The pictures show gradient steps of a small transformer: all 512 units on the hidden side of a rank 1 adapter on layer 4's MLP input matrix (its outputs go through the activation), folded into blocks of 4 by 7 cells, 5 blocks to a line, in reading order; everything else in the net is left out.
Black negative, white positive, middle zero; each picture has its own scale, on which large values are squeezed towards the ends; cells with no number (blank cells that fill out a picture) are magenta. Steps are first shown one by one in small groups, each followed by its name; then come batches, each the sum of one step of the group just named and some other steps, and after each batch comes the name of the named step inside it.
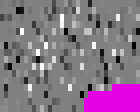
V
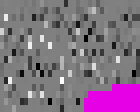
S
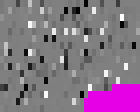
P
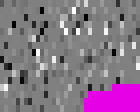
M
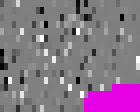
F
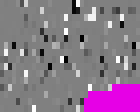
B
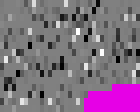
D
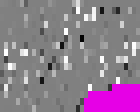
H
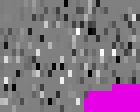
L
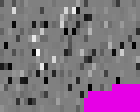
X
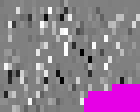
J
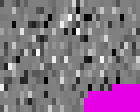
X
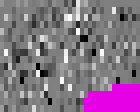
S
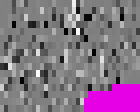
X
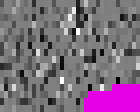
M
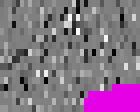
P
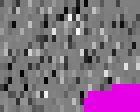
P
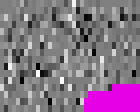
S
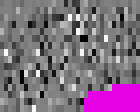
B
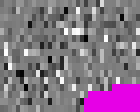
H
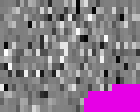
D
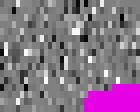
F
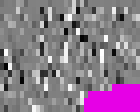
F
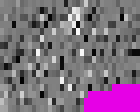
M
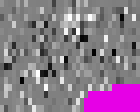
B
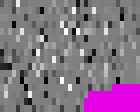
M
